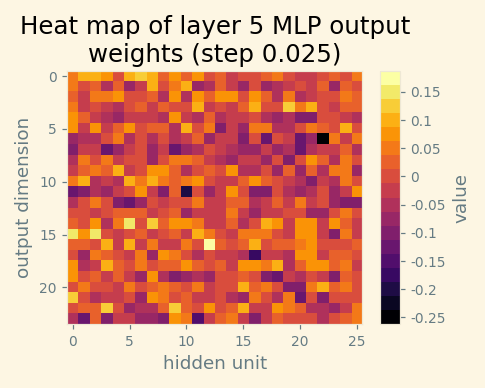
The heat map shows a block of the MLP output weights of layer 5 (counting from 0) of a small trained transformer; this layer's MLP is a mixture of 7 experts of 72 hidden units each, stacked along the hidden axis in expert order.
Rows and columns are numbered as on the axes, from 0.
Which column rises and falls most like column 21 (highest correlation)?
20
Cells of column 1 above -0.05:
19
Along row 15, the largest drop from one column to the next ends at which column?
3
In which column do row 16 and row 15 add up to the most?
12
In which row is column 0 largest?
15
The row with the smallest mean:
7
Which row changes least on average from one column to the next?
13
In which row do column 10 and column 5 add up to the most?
14
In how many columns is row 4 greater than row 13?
7
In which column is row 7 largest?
24
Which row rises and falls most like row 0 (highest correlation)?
10
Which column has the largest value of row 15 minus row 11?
0
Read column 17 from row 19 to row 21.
-0.1 0.05 0
